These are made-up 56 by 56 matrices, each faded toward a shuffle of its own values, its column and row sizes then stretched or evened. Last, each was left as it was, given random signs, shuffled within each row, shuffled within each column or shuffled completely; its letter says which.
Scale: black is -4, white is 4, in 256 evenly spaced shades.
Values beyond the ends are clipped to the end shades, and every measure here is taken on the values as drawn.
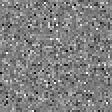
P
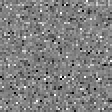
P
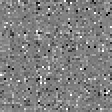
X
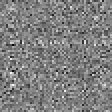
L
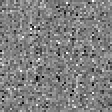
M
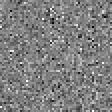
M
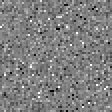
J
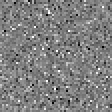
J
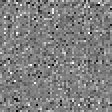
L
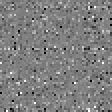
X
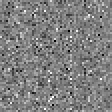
M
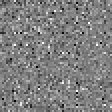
X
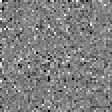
L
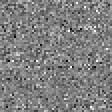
P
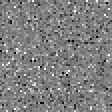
J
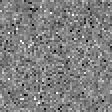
J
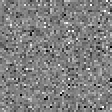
L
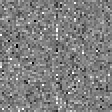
M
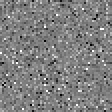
J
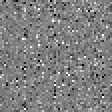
M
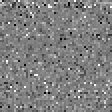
P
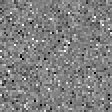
J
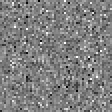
M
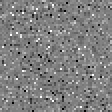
J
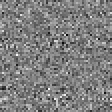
X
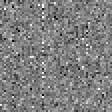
M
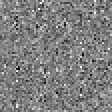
M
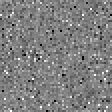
J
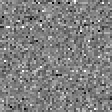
P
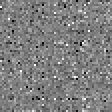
X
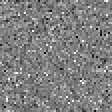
J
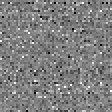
P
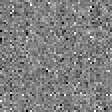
L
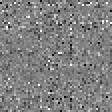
X
